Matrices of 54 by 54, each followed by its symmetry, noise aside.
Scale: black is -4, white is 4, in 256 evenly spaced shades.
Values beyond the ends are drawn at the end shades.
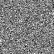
same after a half turn.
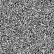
same after a half turn.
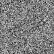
same after a half turn.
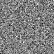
antisymmetric.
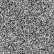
same after a half turn.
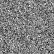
antisymmetric.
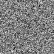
same after a half turn.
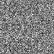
mirrored top to bottom.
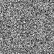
mirrored top to bottom.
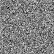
symmetric.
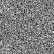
mirrored top to bottom.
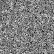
symmetric.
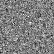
antisymmetric.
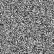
antisymmetric.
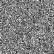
symmetric.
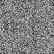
mirrored top to bottom.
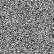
same after a half turn.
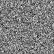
same after a half turn.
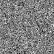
antisymmetric.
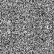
mirrored top to bottom.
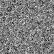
symmetric.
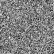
symmetric.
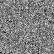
same after a half turn.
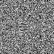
mirrored top to bottom.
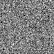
antisymmetric.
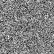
same after a half turn.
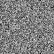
mirrored top to bottom.
